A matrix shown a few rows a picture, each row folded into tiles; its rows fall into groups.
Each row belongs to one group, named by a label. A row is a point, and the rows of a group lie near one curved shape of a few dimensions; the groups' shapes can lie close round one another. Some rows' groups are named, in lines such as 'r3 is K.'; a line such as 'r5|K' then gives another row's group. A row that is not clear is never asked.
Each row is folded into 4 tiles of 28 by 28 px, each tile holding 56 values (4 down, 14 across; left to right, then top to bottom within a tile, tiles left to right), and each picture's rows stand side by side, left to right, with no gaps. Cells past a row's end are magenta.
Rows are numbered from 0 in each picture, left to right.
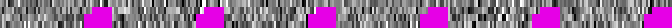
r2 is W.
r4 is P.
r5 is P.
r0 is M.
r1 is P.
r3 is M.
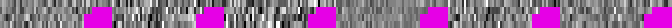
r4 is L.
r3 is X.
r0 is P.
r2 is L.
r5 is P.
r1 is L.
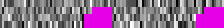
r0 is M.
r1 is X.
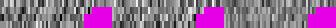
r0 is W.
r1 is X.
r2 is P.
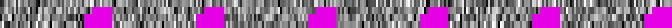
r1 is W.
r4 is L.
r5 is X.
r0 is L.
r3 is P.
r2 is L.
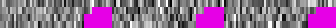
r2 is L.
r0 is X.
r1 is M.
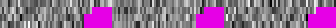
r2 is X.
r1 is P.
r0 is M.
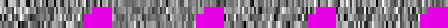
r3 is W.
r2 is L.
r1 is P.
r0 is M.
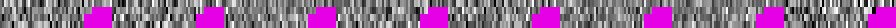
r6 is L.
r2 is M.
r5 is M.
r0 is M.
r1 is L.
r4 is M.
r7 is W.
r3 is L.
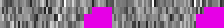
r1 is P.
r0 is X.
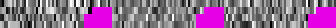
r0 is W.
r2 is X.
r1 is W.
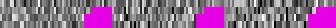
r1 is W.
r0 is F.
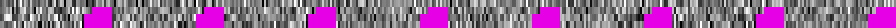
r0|P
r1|X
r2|W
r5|M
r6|M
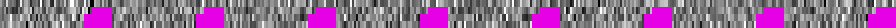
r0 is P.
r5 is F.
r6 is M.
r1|M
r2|M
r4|M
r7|P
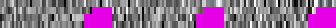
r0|L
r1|L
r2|P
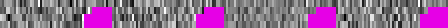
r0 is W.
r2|P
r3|P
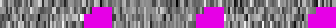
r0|L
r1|X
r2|X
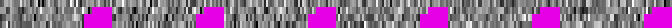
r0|W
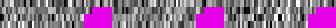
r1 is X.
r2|P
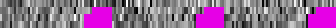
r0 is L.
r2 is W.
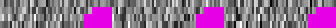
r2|W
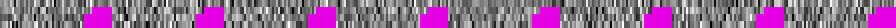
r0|W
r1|W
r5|W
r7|W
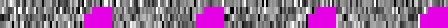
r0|M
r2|W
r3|W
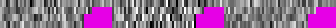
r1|P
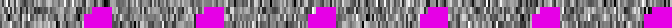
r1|W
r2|W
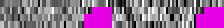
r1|P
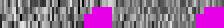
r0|M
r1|W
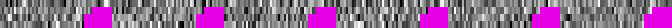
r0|L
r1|X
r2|W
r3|X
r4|X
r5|P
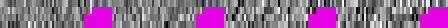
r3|L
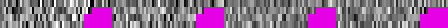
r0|P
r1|X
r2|X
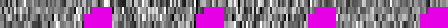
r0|L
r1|P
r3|X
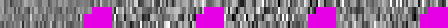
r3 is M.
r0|X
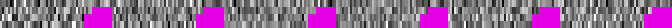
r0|L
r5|W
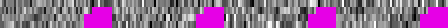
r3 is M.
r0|X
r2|L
